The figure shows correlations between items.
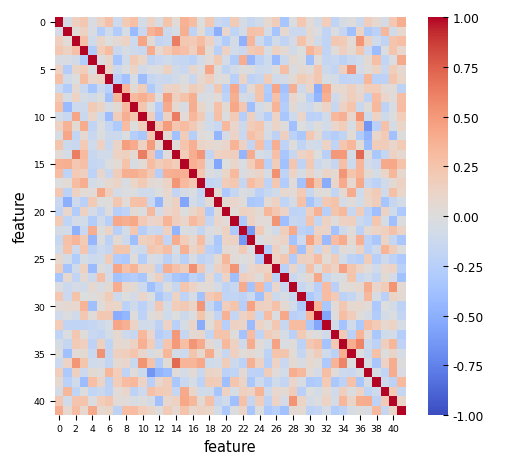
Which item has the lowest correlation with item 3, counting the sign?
38
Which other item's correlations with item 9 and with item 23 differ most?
22
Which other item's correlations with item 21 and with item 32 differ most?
17
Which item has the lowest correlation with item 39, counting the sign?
19
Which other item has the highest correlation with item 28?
40
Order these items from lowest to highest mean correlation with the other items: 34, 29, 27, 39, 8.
27, 29, 39, 8, 34
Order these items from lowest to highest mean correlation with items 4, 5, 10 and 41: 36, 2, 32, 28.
32, 28, 36, 2
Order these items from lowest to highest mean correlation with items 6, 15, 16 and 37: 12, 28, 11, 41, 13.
12, 11, 13, 41, 28
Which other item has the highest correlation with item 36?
14
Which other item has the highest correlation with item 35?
5
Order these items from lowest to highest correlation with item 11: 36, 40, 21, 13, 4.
4, 40, 21, 36, 13
